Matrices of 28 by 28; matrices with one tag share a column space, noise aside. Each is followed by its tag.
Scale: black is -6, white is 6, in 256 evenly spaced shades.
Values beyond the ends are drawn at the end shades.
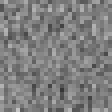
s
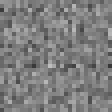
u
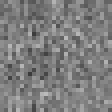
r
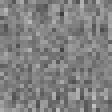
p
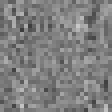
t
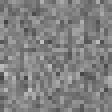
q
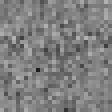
r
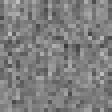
r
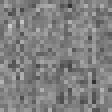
u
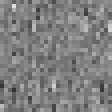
t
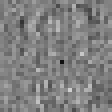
t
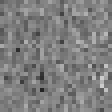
q
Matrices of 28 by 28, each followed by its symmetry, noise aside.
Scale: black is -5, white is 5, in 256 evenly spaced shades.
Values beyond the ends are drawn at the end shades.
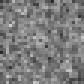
symmetric.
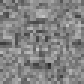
mirrored left to right.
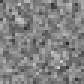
symmetric.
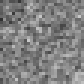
symmetric.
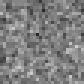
no symmetry.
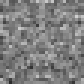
mirrored left to right.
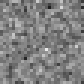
no symmetry.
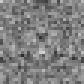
mirrored left to right.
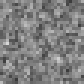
same after a half turn.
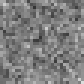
symmetric.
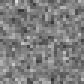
no symmetry.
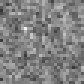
no symmetry.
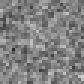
no symmetry.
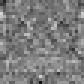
mirrored left to right.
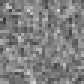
no symmetry.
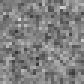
symmetric.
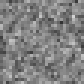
same after a half turn.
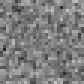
same after a half turn.
